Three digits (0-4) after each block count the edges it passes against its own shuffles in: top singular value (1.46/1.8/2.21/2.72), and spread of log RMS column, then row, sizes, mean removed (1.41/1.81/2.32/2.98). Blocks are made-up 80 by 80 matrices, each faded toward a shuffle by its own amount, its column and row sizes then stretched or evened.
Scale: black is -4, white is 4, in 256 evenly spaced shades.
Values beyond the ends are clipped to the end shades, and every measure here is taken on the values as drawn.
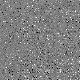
1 1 1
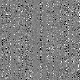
2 4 1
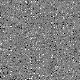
1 2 1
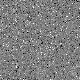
0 1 0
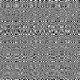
4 1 4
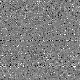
2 0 2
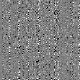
2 4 1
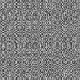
4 4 0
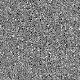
0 2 0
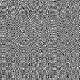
4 1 0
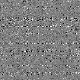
2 2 3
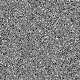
0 0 0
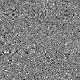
2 0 1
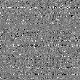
2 0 3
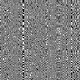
4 4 0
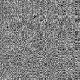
3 2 0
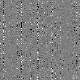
1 4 1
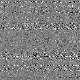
1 1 4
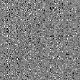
2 3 2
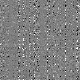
1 4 1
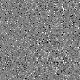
2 1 0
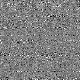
1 0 3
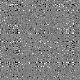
3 2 3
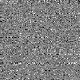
2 0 3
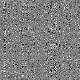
2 3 1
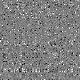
2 0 2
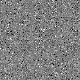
1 2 0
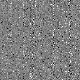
2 3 0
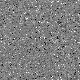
0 1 0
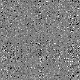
1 3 2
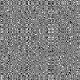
4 3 2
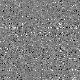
1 1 3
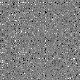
2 2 2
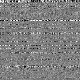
3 0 4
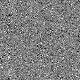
0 2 0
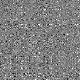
2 1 3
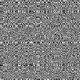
4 0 4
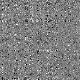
1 3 2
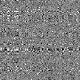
3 1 3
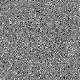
1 1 1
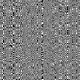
4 4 1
